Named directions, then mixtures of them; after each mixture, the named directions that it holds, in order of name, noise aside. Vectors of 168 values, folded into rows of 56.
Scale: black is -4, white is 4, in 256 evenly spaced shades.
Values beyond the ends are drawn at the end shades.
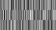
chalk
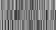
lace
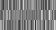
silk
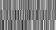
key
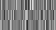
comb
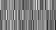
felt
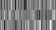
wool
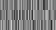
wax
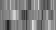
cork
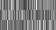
felt, key, wool.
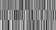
comb, lace, wax.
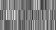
cork, felt, silk.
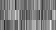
cork, wool.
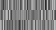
silk.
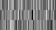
felt, lace, wax.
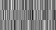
chalk, felt.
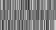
comb, key.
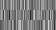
chalk, silk.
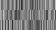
lace.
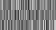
comb, key.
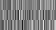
key.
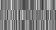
felt, lace, wool.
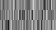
comb, cork, wax.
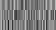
comb, lace.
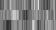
cork.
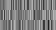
chalk, silk.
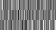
key.
